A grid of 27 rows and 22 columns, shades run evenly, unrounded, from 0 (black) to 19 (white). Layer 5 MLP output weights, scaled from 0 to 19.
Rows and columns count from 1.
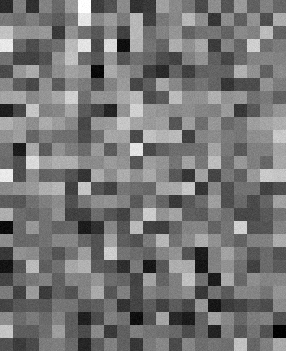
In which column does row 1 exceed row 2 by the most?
17
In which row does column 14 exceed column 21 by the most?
15
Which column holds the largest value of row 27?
19
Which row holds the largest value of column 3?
13
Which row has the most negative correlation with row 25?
2
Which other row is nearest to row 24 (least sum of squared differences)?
5
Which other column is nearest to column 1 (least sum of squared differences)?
20
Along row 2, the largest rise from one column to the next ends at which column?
7
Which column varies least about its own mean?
4
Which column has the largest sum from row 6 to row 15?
10
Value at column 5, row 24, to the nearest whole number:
9
